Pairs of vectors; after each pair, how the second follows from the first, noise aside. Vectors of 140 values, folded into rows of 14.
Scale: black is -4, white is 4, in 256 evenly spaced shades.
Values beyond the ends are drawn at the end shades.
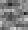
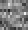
negated.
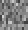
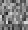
negated.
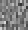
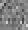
wrapped around, partly zeroed.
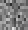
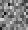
wrapped around, negated.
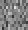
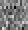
negated.
